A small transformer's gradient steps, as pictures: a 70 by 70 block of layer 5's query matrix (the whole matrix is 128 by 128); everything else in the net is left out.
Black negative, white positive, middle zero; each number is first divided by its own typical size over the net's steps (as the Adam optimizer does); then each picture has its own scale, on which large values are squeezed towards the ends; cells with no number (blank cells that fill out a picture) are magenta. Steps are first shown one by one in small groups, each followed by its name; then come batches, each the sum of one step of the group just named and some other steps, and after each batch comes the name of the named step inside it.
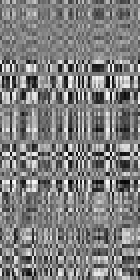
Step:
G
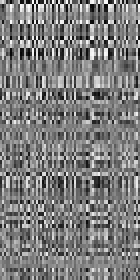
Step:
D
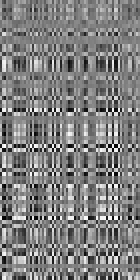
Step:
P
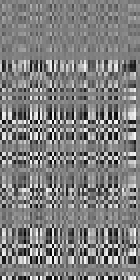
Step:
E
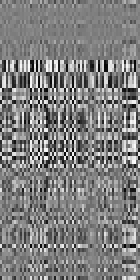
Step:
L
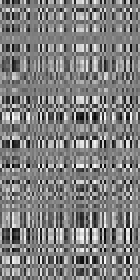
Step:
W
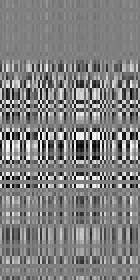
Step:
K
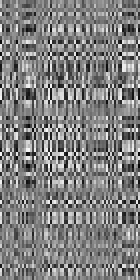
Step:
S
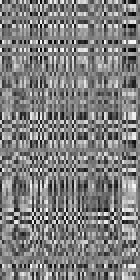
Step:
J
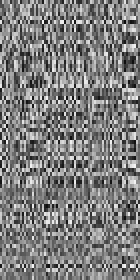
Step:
D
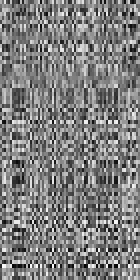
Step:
J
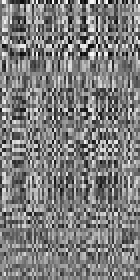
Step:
D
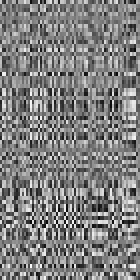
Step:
J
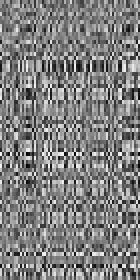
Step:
S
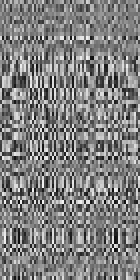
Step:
L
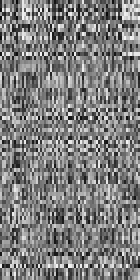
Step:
W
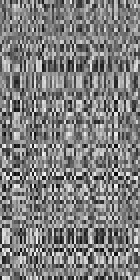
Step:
P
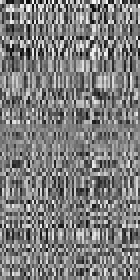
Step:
D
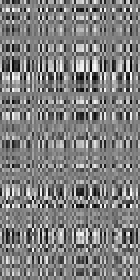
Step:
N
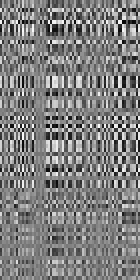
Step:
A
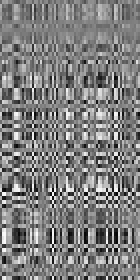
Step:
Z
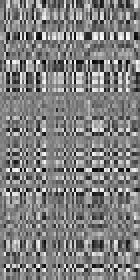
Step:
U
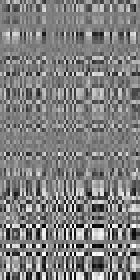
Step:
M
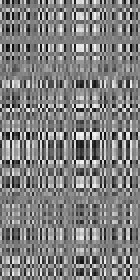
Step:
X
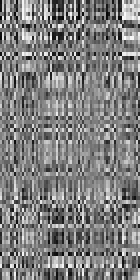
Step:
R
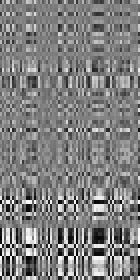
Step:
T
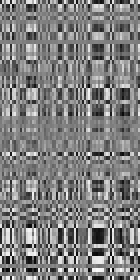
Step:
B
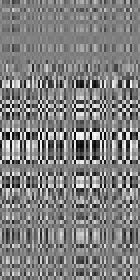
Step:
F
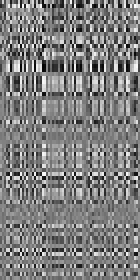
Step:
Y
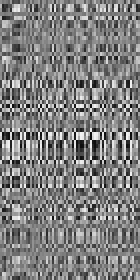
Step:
F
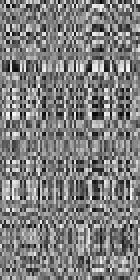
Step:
B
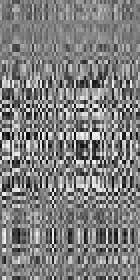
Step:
Z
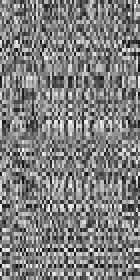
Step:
Y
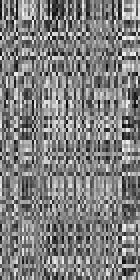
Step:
R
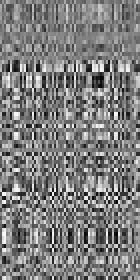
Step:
Z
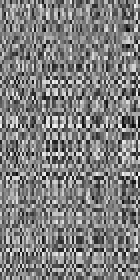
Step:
Y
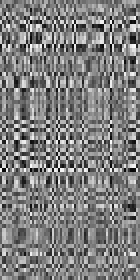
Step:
Z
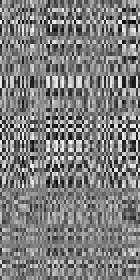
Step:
A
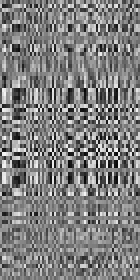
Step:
X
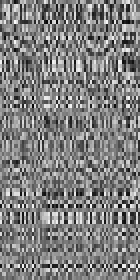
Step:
F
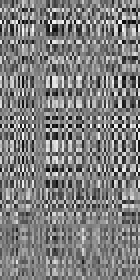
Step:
A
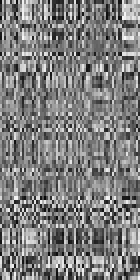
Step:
R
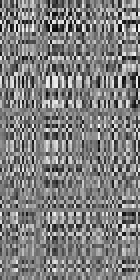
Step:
A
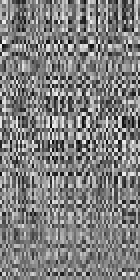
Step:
F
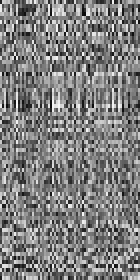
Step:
B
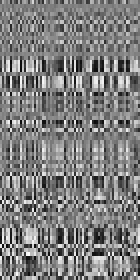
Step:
T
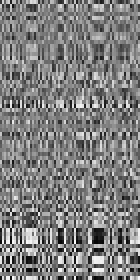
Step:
B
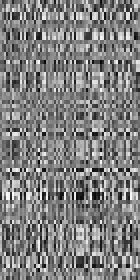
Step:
U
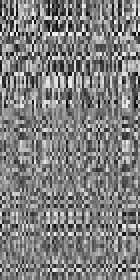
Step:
U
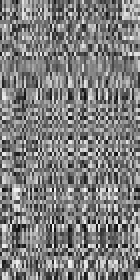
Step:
R
